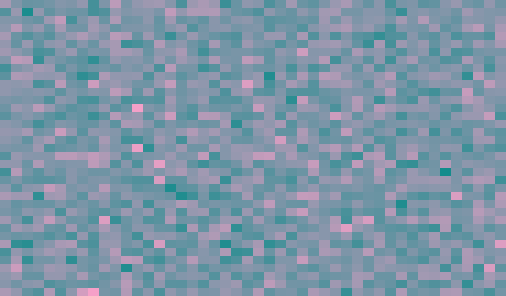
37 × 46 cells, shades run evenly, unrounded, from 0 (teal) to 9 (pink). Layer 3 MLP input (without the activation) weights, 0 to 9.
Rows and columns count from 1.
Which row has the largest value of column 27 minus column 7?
33
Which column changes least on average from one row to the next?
30
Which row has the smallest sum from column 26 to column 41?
5
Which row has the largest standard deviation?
31
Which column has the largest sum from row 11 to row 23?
16
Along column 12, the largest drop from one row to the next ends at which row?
34
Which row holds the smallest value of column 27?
13
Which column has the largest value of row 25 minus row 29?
42
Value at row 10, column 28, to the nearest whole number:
6
